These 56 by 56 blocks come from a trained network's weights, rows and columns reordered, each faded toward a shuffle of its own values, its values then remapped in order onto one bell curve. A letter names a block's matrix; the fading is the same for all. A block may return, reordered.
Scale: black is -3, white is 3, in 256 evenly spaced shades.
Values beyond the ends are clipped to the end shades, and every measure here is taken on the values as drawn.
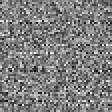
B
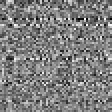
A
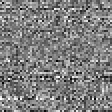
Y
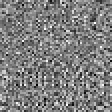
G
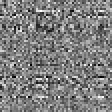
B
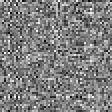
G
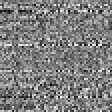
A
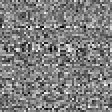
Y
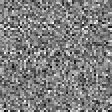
G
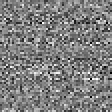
B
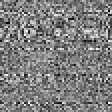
B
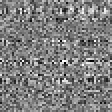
B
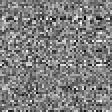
Y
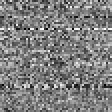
A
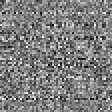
B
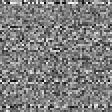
A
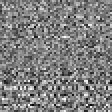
B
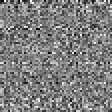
B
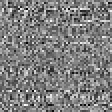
B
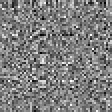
G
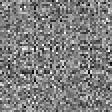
G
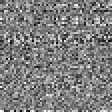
B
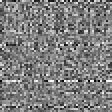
A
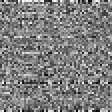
A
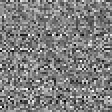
B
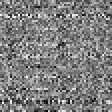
Y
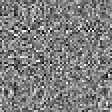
G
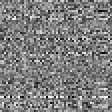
A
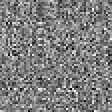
G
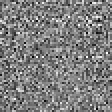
G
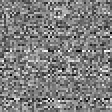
Y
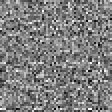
G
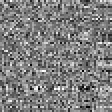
Y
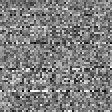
A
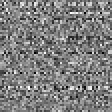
B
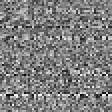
A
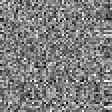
G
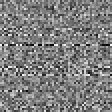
A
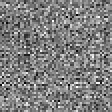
G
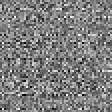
Y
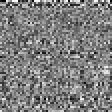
A
